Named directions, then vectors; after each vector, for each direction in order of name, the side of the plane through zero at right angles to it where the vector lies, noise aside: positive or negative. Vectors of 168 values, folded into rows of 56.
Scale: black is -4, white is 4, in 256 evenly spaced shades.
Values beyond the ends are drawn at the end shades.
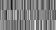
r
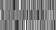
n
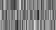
positive, positive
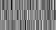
negative, positive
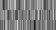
negative, negative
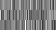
positive, negative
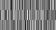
negative, positive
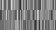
negative, negative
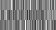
positive, negative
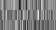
negative, negative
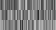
positive, positive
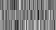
positive, positive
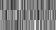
positive, positive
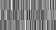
positive, negative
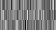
negative, positive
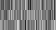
negative, positive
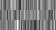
negative, negative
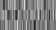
negative, negative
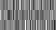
positive, negative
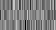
negative, positive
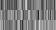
positive, positive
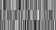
negative, negative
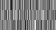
negative, positive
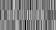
negative, positive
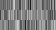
negative, positive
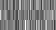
positive, negative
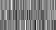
positive, negative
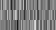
positive, positive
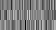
negative, positive
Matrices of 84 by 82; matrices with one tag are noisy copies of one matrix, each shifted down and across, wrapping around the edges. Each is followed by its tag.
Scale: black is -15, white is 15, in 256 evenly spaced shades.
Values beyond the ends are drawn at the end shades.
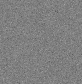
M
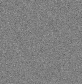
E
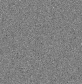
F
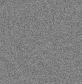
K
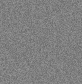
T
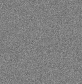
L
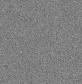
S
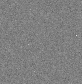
E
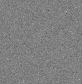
M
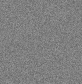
T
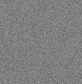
T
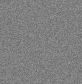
S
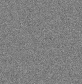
K
